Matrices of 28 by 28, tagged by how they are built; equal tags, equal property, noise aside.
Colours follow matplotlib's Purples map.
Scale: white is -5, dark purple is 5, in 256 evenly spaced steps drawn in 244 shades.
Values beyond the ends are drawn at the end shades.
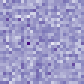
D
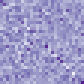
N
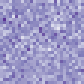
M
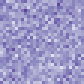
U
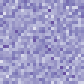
U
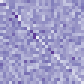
N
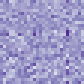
D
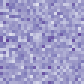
D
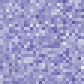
M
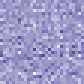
D
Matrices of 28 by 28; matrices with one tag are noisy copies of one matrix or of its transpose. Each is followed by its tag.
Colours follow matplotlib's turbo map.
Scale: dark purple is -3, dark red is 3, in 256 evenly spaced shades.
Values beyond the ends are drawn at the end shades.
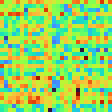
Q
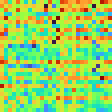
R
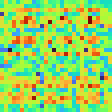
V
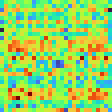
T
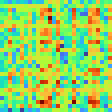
T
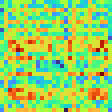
T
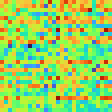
R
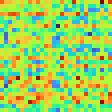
Q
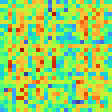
V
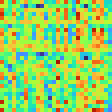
Q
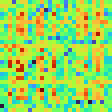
V
